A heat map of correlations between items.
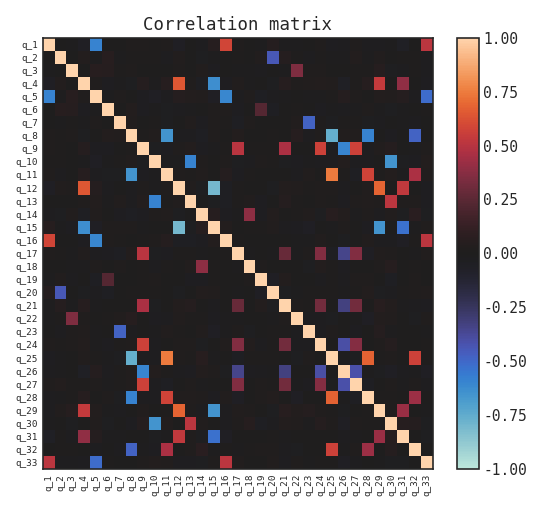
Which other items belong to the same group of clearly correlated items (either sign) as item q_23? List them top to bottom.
q_7
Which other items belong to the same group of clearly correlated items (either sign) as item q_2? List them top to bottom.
q_20
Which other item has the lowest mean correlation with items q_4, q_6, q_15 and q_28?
q_8
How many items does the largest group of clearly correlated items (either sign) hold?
6
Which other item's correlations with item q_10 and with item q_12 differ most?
q_15
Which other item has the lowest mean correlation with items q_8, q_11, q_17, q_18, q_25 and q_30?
q_10
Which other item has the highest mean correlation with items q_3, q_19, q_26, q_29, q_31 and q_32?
q_12
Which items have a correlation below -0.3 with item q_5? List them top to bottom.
q_1, q_16, q_33
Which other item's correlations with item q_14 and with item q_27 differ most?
q_9
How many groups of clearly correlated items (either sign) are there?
10
